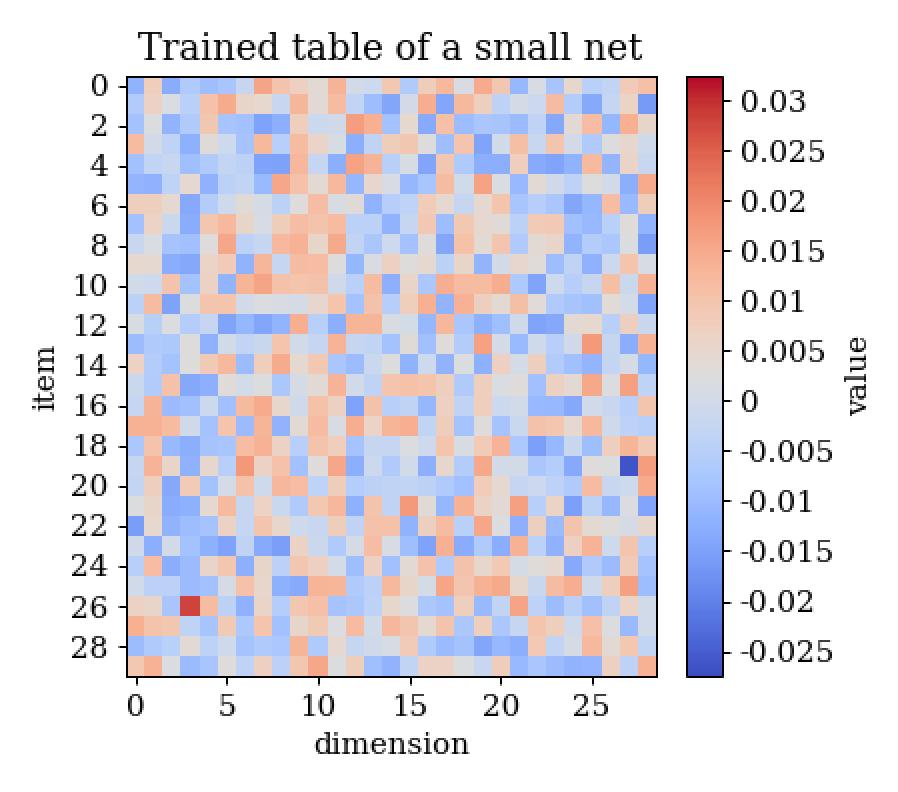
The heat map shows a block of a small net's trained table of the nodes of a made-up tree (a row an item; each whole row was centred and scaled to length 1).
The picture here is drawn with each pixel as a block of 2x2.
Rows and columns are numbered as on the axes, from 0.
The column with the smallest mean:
3
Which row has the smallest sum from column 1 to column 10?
23
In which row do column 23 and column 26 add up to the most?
25
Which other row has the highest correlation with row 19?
16
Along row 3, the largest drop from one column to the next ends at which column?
19
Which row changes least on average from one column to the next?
28
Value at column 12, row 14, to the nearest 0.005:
-0.01
